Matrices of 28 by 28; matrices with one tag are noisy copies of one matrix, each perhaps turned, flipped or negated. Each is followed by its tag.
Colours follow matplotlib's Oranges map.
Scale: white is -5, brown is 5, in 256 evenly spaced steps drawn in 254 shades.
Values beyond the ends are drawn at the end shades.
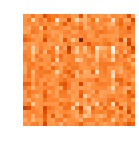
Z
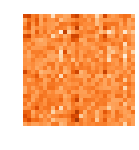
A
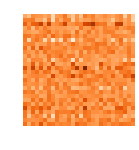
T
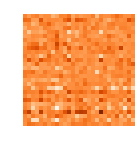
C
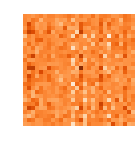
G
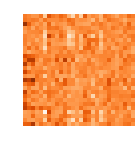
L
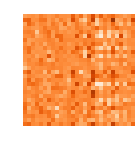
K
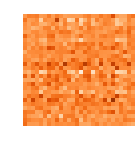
G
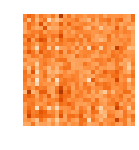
C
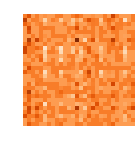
Z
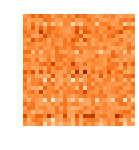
T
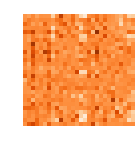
A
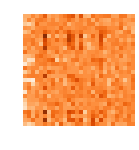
L
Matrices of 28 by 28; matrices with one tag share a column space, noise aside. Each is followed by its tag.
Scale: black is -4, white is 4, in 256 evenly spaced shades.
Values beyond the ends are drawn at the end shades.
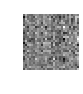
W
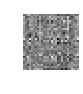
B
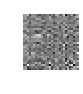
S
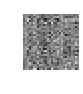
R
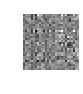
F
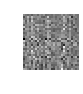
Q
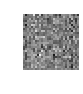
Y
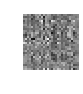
B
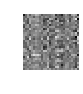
Y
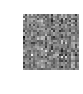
Y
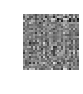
R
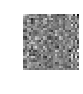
Y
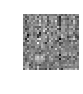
B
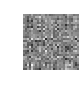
Q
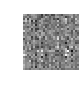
Y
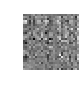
B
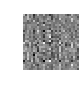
F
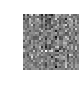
Y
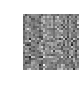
Q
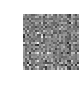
S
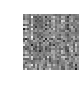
Q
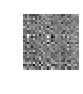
S
